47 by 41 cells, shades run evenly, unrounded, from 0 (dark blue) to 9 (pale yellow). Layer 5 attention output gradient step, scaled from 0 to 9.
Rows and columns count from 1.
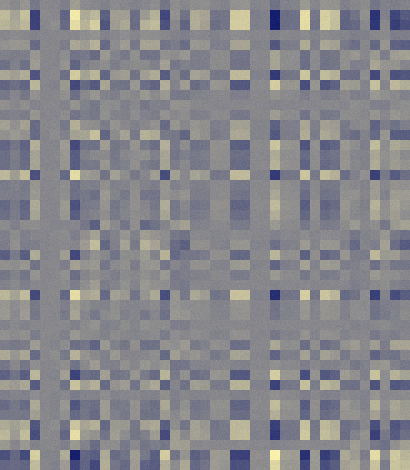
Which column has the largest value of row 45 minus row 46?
8
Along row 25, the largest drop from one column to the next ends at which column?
11
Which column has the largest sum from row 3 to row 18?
10
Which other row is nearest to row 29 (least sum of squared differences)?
33
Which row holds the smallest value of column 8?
46
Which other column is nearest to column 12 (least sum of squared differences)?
21
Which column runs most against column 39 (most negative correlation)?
18
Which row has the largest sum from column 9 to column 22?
3
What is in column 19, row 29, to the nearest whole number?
4
